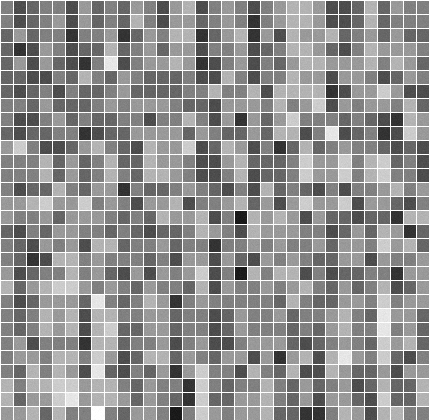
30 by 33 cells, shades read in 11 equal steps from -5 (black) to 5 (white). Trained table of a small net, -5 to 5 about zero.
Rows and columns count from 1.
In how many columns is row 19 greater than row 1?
13
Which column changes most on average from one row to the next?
24
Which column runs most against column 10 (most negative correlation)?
15
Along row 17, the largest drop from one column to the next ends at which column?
32
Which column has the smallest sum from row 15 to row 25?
17
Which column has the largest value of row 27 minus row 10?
8
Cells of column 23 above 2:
1
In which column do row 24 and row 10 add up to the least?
7
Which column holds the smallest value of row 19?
3
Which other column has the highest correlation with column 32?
11
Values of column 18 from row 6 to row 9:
2 0 1 1
